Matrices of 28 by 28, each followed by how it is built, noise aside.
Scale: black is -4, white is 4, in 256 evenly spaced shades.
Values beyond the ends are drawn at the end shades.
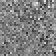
upper triangular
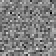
repeating columns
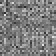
blocks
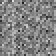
repeating rows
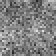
smooth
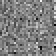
uneven columns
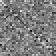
diagonal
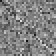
diagonal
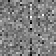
uneven columns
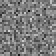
repeating rows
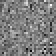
uneven columns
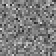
noise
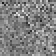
upper triangular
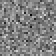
noise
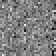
uneven columns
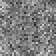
smooth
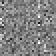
uneven columns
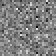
uneven columns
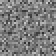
repeating columns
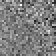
upper triangular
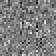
uneven columns
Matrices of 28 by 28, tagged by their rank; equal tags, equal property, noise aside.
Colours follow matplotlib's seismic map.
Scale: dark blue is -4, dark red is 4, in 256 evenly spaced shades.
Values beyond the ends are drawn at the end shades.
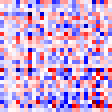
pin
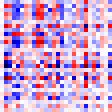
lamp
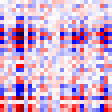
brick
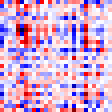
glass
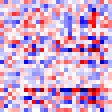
lamp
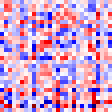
lamp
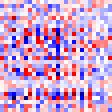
glass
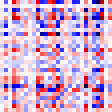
lamp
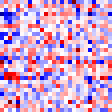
pin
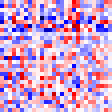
pin
